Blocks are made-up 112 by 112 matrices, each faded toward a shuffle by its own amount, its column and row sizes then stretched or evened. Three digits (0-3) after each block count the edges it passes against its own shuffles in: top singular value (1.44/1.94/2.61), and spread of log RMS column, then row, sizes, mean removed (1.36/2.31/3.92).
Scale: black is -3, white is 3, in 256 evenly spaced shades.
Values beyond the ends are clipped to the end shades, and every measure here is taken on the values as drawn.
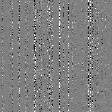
1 3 0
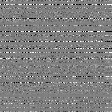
3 0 3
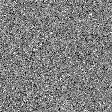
0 0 0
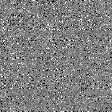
1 1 2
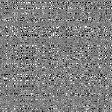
2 2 3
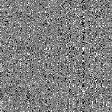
2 2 0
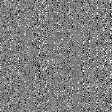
0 3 0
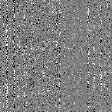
0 3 1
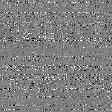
1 1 3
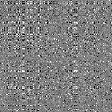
3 2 2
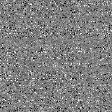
0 1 2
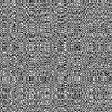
3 2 0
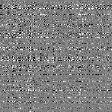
2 2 3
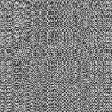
3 2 1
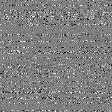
1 0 3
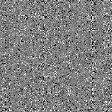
2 2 1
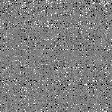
1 2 2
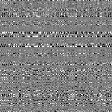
3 1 3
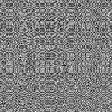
3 0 1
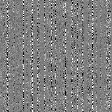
1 3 0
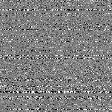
2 0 3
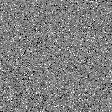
1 0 0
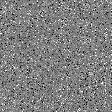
1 1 0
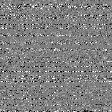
1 0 3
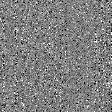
0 2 0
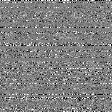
1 0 3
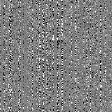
2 3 0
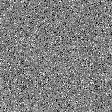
1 0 0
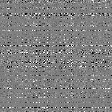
2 2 3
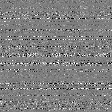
1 0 3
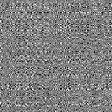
3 1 2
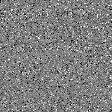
1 0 1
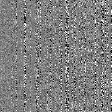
0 3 0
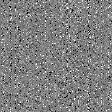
1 2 0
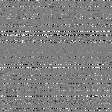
2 0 3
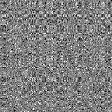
3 1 1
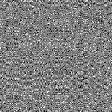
3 0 1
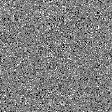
0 1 1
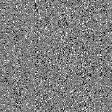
1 2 0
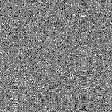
2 0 1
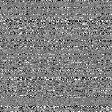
2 0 3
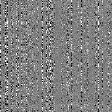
2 3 0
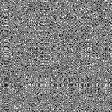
3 1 1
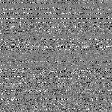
2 0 3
